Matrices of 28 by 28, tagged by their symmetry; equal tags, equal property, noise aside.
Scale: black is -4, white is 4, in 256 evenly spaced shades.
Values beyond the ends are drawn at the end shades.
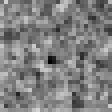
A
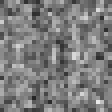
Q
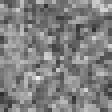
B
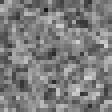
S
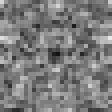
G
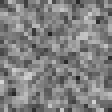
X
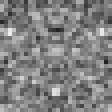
G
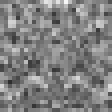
G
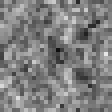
Q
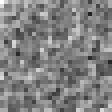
S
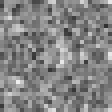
Q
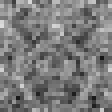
G
